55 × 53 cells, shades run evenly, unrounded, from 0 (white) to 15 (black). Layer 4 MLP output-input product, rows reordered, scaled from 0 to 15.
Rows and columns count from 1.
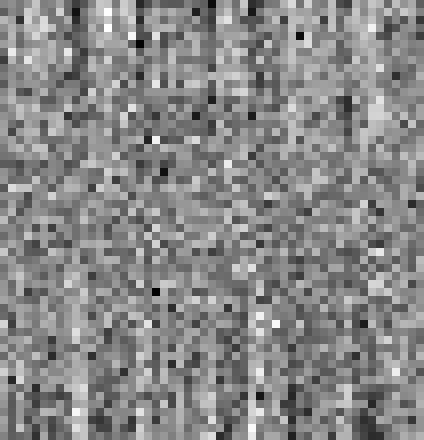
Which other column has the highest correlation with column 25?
20
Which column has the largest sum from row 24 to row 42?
37
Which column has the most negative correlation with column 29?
18
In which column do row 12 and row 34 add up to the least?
30
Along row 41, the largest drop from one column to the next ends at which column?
47
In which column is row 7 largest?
11
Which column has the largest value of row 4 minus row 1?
50
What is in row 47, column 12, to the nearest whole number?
8
